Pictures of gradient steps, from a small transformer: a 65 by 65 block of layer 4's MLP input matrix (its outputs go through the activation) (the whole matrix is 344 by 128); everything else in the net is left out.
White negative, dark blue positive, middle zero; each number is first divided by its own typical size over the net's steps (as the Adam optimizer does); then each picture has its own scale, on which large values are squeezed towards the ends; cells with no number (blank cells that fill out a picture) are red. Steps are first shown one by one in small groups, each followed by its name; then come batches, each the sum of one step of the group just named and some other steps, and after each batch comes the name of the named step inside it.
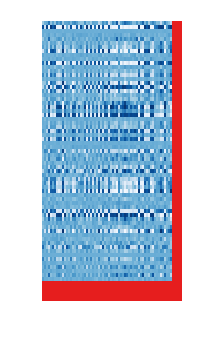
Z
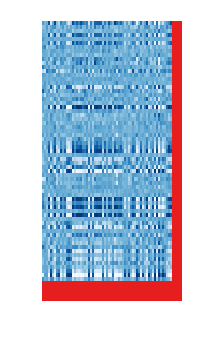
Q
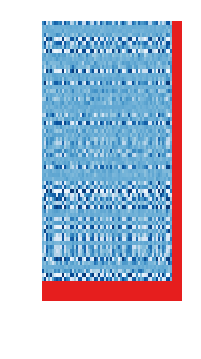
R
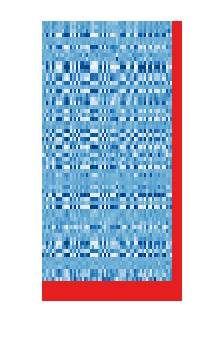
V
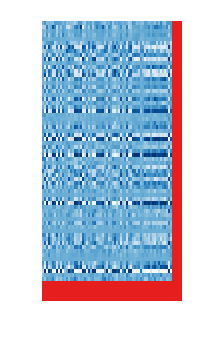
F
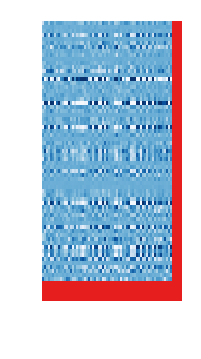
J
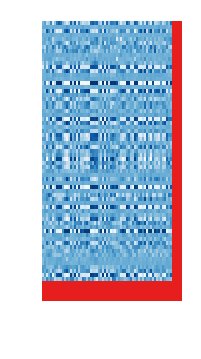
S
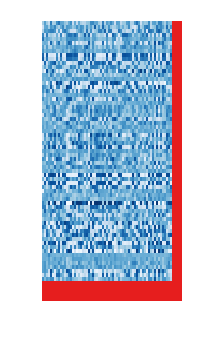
S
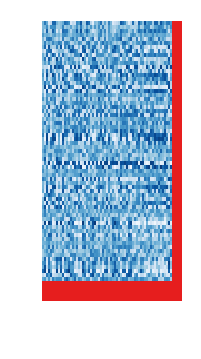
R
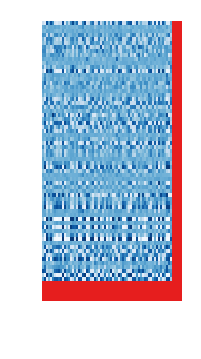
R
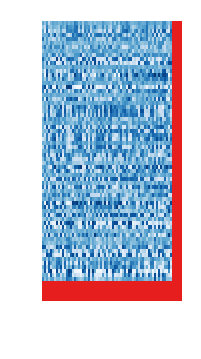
Q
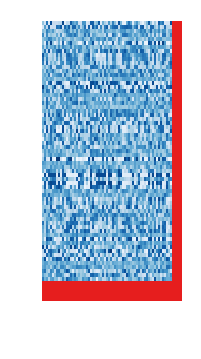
S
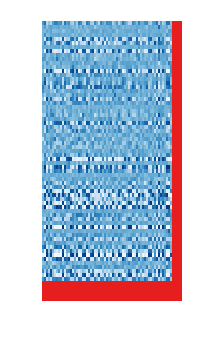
R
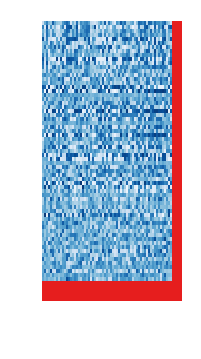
Z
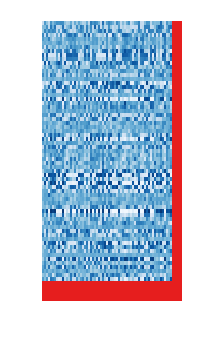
S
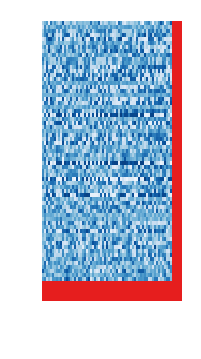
J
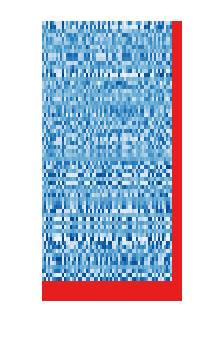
R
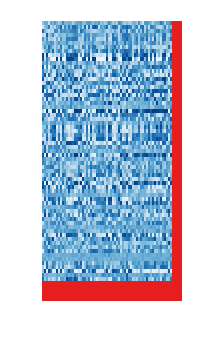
F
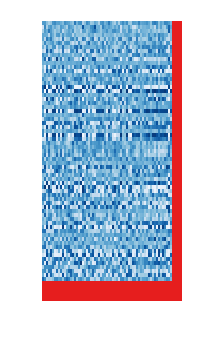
R
